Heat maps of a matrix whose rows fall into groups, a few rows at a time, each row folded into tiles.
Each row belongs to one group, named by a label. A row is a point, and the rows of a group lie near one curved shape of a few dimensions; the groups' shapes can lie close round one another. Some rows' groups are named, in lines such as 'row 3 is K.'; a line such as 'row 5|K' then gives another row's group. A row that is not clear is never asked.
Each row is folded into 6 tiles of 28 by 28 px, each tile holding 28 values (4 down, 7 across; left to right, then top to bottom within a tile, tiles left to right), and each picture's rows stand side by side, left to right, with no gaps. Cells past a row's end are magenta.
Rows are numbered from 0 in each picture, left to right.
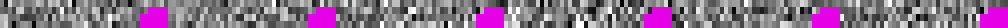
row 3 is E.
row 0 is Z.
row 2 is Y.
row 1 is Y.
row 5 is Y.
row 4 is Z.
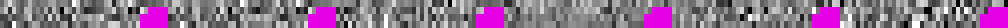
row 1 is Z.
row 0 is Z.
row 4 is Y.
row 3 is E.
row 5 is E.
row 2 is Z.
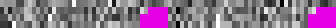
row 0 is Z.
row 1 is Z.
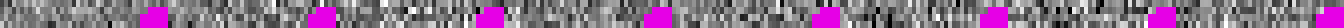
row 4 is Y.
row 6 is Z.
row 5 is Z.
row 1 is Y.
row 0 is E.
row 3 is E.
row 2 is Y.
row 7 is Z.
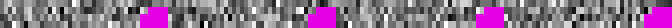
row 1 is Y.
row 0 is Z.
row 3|Y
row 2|Z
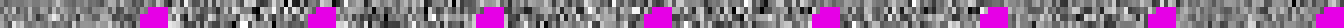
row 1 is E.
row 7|E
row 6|Y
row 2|Z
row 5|Z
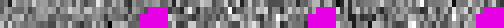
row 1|Z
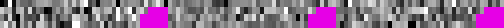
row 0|E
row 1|Y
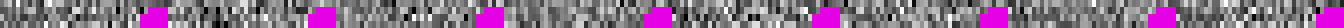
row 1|Z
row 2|Y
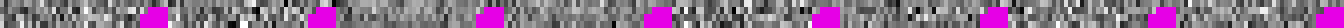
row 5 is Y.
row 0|Y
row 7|E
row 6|Z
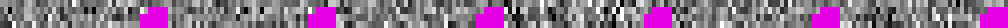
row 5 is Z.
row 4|Z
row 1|Y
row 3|E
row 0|Z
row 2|Z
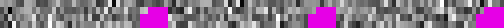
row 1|Z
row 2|Y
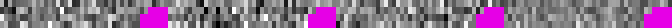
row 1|Z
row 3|E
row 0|Z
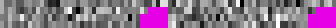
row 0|Y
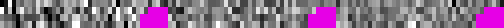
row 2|E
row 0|E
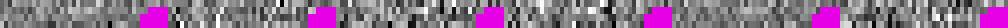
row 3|E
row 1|Z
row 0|E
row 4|E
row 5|Z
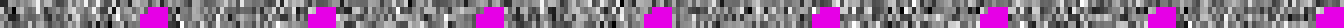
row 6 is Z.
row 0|E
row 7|Z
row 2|Z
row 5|Z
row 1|Z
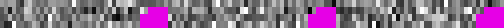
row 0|Z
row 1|Y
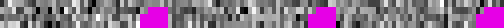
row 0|Z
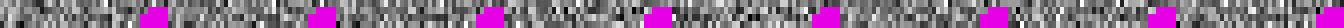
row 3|Z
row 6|Z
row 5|Y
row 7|Y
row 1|Y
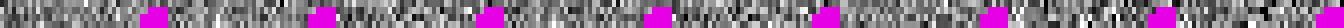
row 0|E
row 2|Y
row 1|Z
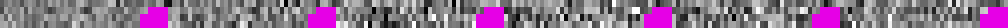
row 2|Z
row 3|Y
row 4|Y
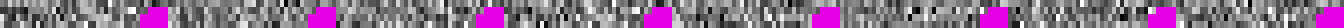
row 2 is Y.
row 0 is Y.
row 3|Y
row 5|Y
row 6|Z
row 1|E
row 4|Z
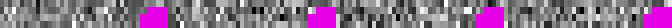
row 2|Y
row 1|Z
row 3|Y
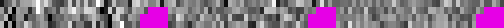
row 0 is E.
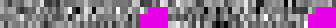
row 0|Y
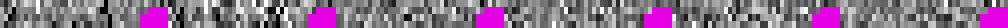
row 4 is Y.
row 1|E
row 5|Y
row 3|Z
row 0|E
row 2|Y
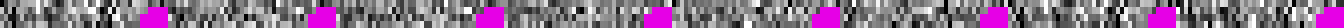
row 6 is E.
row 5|E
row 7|E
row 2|Y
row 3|Y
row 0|E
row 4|E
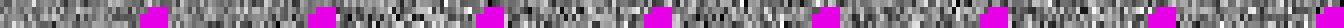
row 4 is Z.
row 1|E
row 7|Y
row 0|E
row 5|E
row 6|Y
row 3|Y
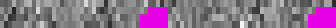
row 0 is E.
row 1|E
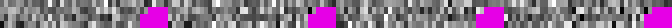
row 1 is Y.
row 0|Y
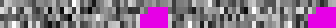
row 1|Y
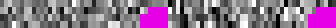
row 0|Z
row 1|E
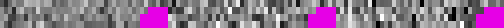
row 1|Z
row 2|E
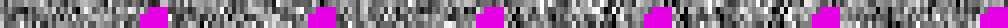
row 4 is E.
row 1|Y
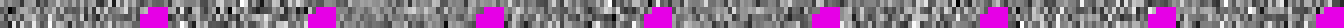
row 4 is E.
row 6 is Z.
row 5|E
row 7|Y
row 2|E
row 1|Z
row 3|Y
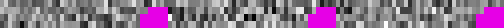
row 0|Y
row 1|Y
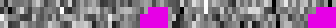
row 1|E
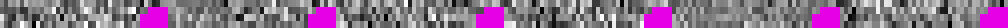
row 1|Y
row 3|Z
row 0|Y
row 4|E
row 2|Z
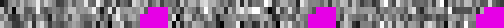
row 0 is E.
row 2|Y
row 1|E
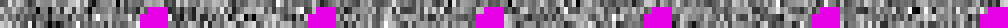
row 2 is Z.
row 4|Y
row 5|Y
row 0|Z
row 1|Y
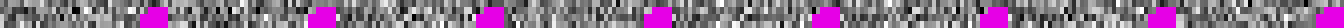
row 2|Y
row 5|Y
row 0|Y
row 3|Z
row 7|Z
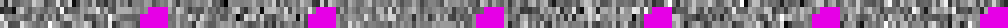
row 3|Y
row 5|Y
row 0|Z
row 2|E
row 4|Z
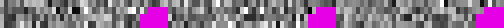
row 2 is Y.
